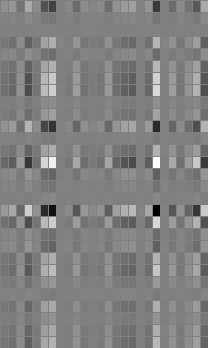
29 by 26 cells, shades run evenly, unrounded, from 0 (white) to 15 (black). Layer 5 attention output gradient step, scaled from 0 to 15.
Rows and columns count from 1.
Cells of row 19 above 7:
17
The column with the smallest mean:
20
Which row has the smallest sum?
14
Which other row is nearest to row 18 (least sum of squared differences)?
11
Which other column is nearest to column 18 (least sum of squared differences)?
8
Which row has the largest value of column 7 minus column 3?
18
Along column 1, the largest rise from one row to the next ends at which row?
19
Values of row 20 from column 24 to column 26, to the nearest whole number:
8 8 7
